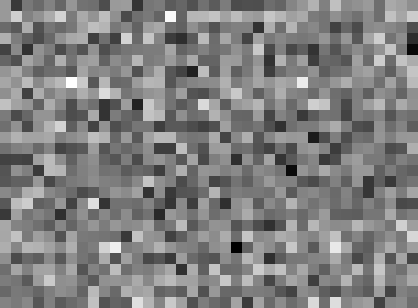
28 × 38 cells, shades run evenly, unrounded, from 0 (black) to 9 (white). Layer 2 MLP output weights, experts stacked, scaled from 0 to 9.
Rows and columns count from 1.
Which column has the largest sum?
14
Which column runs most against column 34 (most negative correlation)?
4
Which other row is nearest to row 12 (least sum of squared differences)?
24
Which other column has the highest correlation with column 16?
18
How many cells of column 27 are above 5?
9
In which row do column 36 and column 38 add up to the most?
2
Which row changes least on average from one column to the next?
17
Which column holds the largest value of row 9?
10
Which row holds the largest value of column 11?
23
